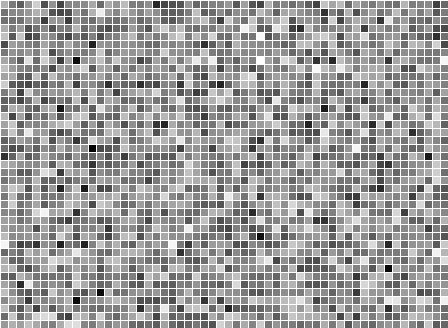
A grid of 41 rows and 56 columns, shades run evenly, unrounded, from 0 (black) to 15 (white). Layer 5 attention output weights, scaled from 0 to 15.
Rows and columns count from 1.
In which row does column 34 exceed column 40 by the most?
33
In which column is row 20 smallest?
54
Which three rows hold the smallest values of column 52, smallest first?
17, 25, 9
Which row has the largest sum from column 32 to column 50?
38
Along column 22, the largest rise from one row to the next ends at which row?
31
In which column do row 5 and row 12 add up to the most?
27
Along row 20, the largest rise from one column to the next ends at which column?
55
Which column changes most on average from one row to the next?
49
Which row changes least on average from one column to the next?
7
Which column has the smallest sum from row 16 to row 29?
47
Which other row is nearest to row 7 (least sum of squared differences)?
23
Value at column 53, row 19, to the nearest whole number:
6
